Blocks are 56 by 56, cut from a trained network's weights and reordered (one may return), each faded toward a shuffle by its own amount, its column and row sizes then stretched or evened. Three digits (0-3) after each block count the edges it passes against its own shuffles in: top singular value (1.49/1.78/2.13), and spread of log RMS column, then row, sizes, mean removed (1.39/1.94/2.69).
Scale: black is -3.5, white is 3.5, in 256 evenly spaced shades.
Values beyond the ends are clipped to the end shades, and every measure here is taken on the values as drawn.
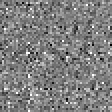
0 1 2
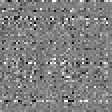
1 2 3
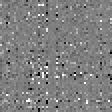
0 2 2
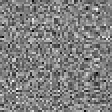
3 1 0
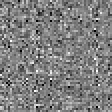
2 2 0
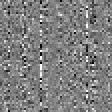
1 3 0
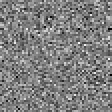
1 0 0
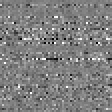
1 0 3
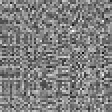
3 1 0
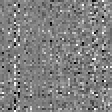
1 3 1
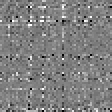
1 2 3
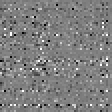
1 2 3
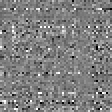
0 2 3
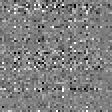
1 2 3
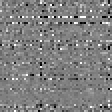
2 1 3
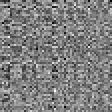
3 2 1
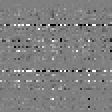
3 1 3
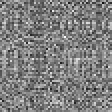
3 0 1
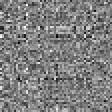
3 2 1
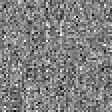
2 1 0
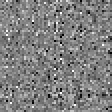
1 2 0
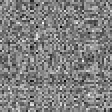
3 1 0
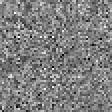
1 1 0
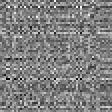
3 1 2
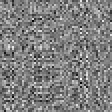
3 2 0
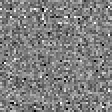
0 1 1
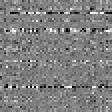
3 1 3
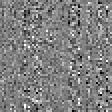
1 3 0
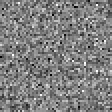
0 0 0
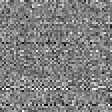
3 0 2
